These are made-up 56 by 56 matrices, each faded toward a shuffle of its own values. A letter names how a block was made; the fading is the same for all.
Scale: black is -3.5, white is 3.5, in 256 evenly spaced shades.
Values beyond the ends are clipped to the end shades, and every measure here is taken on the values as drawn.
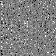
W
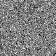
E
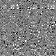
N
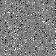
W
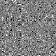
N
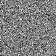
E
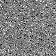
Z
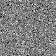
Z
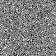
Z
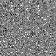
N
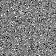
Z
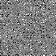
N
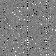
W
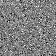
Z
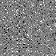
W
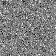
Z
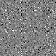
N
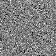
E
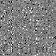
N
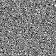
Z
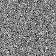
E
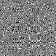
N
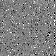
W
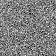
E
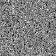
E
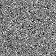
Z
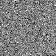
E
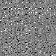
N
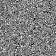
E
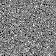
E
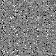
W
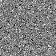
Z
